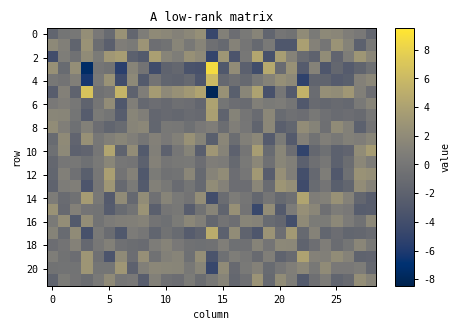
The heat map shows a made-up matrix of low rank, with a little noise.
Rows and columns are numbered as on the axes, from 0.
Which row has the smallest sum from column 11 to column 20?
15
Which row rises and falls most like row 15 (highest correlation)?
8
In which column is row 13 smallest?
22
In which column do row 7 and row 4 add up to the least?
3
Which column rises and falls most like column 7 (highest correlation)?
14
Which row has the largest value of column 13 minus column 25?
2
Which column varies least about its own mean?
4
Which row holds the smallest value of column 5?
19
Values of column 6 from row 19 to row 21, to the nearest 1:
2 3 0
